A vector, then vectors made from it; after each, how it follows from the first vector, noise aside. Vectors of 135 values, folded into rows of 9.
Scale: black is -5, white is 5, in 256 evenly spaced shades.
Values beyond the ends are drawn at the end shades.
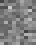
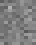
shrunk.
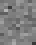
reversed, partly zeroed.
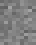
shrunk.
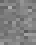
shrunk.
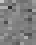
negated, partly zeroed.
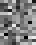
reversed, negated, scaled up.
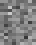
reversed, negated.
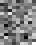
reversed, negated, scaled up.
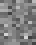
reversed.
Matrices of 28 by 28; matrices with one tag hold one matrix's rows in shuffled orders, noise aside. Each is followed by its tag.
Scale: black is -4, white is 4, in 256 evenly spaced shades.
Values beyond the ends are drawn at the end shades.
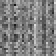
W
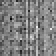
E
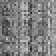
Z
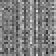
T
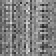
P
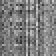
E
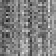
Z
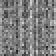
T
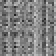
W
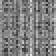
T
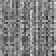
T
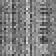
P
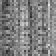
Z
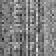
E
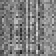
E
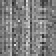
P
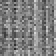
W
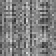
P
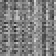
W
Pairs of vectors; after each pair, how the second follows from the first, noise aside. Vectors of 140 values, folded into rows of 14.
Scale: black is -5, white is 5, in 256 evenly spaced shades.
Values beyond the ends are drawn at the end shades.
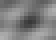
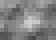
negated.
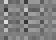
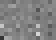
wrapped around, partly zeroed.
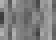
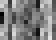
scaled up.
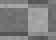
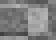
copied.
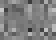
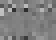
reversed, partly zeroed.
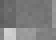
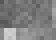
copied.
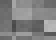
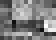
scaled up.
